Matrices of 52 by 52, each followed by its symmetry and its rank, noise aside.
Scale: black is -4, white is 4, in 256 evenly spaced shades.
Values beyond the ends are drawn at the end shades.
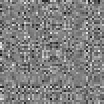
antisymmetric, rank four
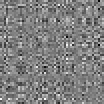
antisymmetric, rank four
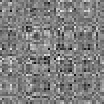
symmetric, rank three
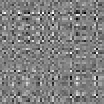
no symmetry, rank three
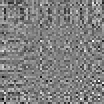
no symmetry, rank four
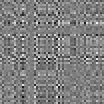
antisymmetric, rank two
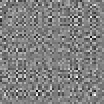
symmetric, rank three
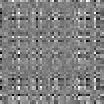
antisymmetric, rank two
